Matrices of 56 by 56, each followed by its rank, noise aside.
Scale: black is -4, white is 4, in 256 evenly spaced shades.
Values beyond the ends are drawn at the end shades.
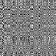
three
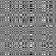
two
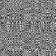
five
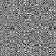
five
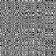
three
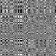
two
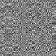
six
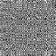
six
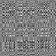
four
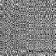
five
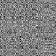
six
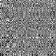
six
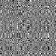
five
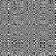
three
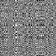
five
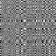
two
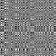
two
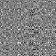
six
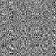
five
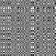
two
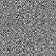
six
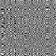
four
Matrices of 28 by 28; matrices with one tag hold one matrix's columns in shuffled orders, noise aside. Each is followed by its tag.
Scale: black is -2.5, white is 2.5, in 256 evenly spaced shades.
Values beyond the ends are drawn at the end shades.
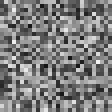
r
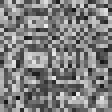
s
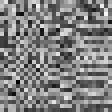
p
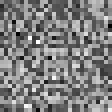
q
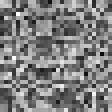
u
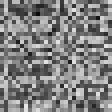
r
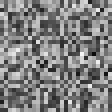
u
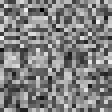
s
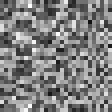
q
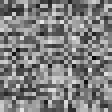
r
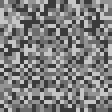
p
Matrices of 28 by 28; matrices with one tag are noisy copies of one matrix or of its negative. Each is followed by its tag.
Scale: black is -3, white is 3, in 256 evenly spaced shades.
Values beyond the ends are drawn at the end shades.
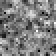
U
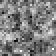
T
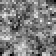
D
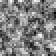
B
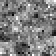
D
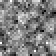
B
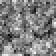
T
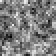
T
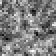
T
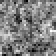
T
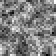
D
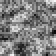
D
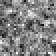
U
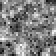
D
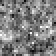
T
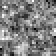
D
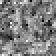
T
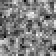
U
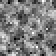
B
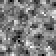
B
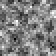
B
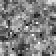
D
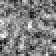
U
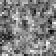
T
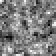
T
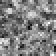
U
